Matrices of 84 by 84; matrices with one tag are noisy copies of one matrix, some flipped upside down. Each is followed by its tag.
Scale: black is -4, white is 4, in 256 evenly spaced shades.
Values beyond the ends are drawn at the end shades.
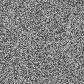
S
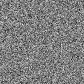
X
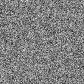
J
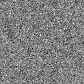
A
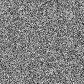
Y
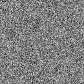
A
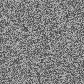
S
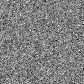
J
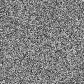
S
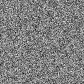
A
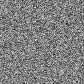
J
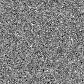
Y
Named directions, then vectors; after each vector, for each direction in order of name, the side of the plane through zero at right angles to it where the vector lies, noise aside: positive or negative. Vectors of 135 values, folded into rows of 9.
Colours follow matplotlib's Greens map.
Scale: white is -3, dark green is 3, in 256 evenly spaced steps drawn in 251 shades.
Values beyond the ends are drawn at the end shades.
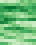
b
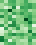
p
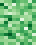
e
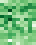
positive, positive, positive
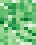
positive, negative, positive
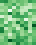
negative, negative, negative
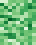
positive, positive, positive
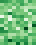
negative, negative, negative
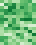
positive, negative, positive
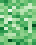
negative, negative, negative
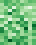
negative, negative, negative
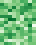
positive, positive, positive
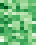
positive, positive, negative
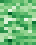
negative, negative, negative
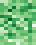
positive, positive, positive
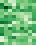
positive, positive, negative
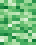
positive, positive, negative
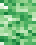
negative, negative, positive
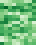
positive, positive, negative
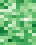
negative, positive, negative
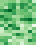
positive, negative, positive
